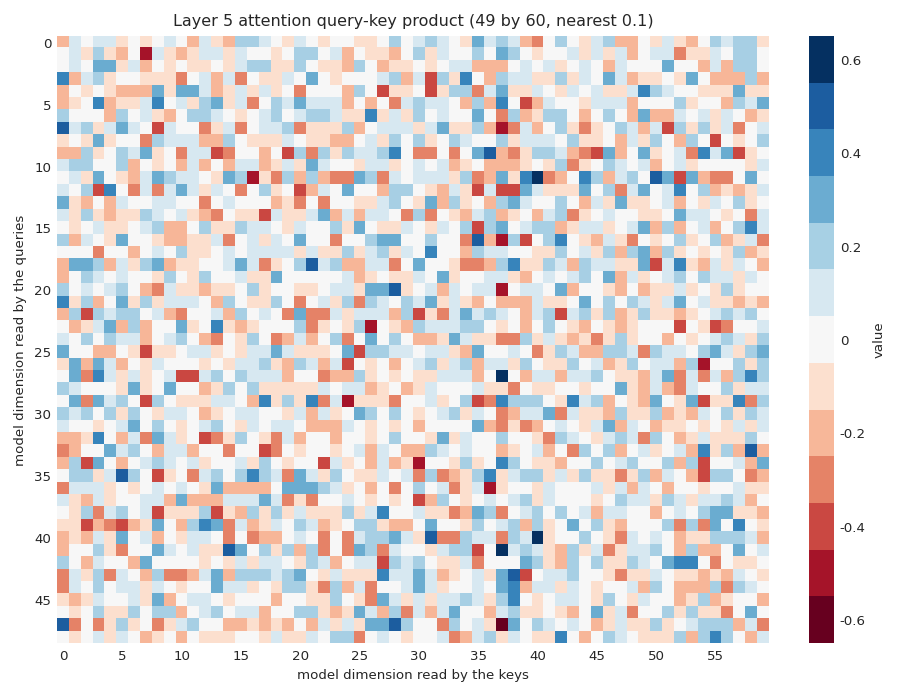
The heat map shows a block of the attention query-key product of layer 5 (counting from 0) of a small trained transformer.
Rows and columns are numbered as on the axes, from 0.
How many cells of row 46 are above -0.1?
38
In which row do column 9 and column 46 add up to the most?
19
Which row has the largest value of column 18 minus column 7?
25
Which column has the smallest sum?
22
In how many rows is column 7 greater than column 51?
15
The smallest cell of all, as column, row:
37, 47
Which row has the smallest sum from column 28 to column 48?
24
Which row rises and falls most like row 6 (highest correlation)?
16
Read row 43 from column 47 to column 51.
-0.3 -0.1 -0.1 0.1 0
